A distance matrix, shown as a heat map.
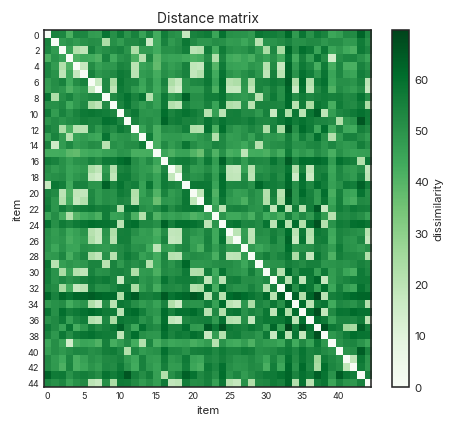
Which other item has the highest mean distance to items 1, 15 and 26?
33
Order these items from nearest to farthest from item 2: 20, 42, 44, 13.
20, 42, 13, 44
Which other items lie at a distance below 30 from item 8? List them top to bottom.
1, 14, 29
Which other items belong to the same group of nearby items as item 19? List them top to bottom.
0
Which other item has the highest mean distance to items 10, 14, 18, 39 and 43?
37
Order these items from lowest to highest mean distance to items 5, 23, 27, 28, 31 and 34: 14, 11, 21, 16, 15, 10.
15, 21, 10, 14, 16, 11
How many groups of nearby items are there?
10
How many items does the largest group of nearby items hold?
11
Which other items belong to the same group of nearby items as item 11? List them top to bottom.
40
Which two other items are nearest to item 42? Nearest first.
41, 37
